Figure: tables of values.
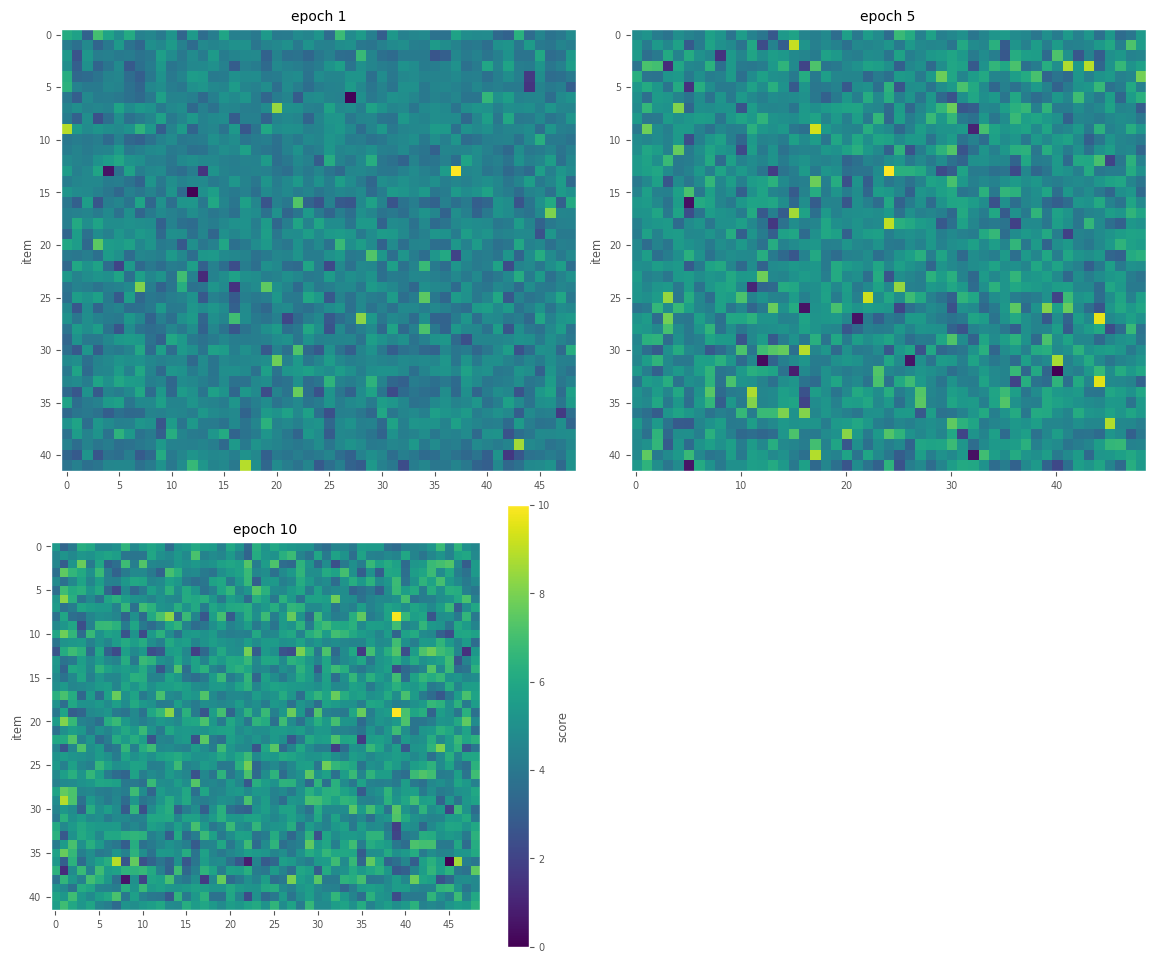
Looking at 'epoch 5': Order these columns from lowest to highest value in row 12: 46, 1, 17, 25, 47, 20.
20, 46, 17, 25, 1, 47
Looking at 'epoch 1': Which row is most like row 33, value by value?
12
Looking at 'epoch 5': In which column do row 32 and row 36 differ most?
40
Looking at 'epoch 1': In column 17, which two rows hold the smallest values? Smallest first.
9, 36
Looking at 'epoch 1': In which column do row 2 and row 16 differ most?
22
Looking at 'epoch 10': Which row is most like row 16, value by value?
24
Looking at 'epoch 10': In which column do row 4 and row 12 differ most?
35
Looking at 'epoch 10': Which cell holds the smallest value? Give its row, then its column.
36, 45
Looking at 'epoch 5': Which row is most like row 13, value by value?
18
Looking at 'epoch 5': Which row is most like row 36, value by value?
30
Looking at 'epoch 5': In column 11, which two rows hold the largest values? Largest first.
34, 35
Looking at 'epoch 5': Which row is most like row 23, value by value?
8
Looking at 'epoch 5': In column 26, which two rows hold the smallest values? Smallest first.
31, 11
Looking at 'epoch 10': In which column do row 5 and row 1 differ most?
7
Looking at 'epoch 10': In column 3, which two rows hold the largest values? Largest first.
2, 23
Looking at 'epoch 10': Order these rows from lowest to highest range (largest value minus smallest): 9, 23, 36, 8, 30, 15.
15, 9, 30, 23, 8, 36
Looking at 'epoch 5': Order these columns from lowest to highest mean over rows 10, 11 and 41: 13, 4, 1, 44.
44, 13, 1, 4
